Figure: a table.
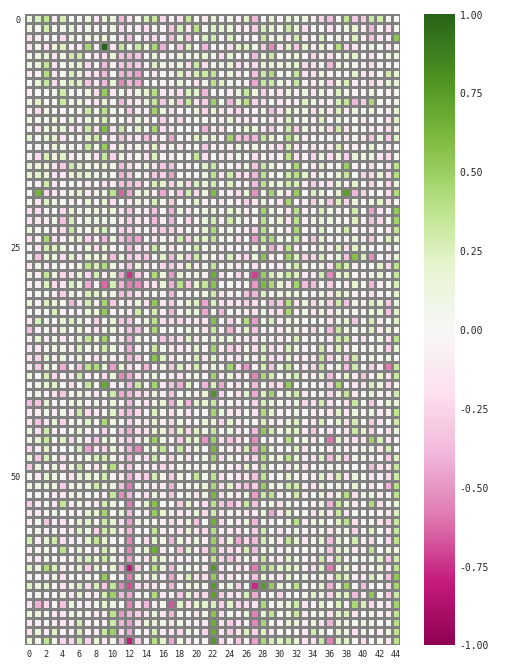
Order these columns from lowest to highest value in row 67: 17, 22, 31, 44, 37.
17, 31, 37, 44, 22
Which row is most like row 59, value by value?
36
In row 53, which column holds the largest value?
15
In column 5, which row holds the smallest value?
31
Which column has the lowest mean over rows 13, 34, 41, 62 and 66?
27
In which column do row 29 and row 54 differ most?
9
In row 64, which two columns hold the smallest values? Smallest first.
17, 12
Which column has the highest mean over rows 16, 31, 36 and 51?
22
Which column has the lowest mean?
12
